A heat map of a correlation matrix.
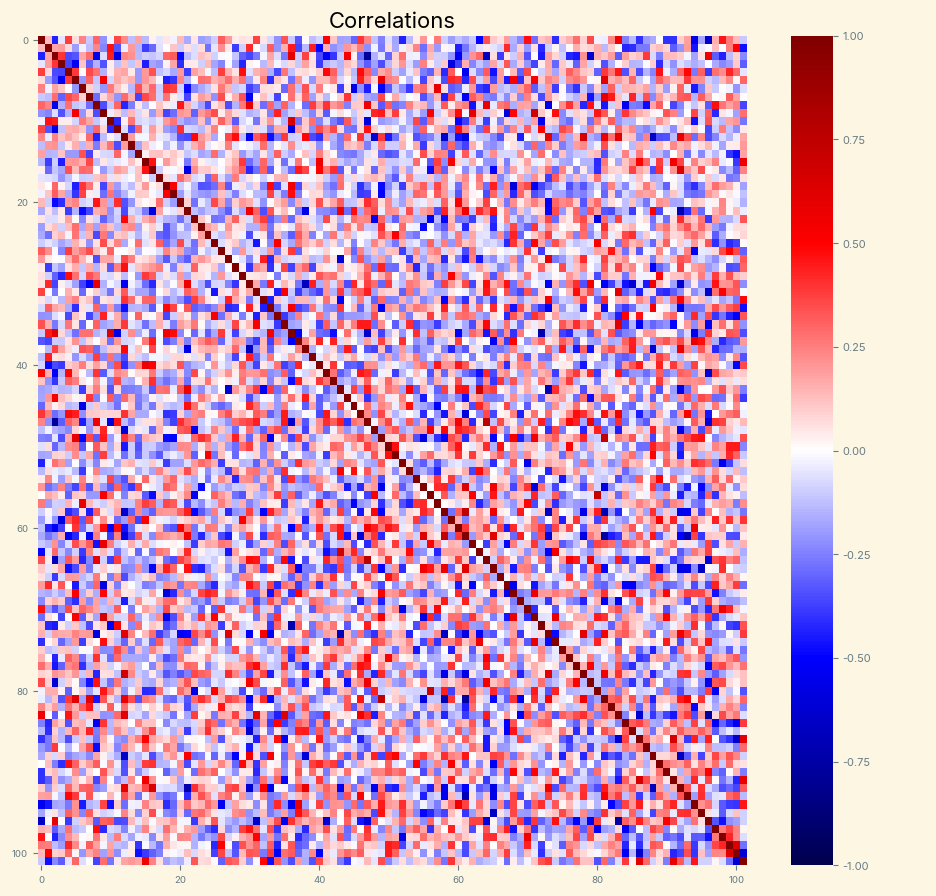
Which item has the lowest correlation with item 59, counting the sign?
3
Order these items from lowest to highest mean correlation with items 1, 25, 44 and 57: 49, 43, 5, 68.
43, 49, 5, 68
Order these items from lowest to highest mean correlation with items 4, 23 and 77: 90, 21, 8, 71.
21, 90, 8, 71
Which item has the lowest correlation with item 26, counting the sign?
94
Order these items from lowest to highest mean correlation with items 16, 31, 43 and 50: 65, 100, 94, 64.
65, 94, 100, 64
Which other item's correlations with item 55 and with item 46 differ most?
61
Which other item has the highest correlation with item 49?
81
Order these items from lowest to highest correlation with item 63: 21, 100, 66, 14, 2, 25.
14, 66, 25, 100, 2, 21
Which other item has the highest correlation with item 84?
34
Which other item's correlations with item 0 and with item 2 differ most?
96
